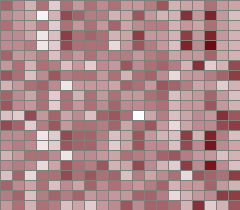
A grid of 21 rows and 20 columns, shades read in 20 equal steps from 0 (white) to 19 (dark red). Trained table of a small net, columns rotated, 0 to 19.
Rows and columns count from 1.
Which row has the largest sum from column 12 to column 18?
5
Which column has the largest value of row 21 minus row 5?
4
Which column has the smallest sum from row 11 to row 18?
15
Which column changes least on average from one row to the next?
9
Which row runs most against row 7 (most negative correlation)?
14
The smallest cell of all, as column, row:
12, 12
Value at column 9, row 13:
10
